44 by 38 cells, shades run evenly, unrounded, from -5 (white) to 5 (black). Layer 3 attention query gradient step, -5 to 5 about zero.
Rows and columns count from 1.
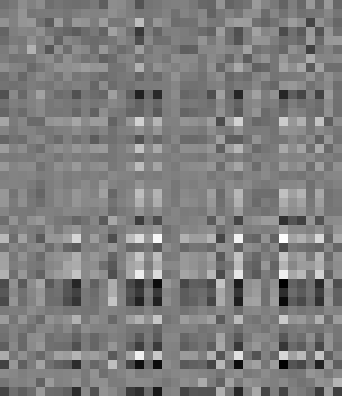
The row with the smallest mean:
27
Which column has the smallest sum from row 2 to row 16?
37
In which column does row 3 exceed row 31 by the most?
32
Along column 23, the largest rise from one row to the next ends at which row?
44
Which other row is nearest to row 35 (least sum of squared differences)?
20
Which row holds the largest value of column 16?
41
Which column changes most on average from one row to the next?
16
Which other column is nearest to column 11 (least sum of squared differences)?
22
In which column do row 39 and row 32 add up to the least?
25
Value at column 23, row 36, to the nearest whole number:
-1
